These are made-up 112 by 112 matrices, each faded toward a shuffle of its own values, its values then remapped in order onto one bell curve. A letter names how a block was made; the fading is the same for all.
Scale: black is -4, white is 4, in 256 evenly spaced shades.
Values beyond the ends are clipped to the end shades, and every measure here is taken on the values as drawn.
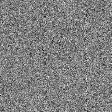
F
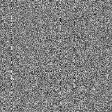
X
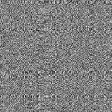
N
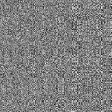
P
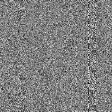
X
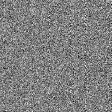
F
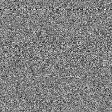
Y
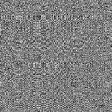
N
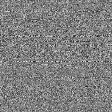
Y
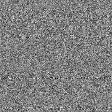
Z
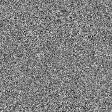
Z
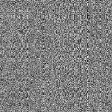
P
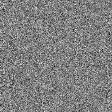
F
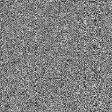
X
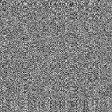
N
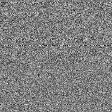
Y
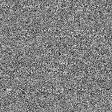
Z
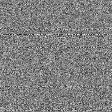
Y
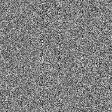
F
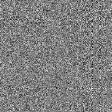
X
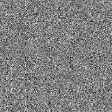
X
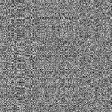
N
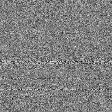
Y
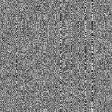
P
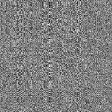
P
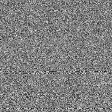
Y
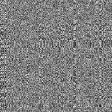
P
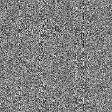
X
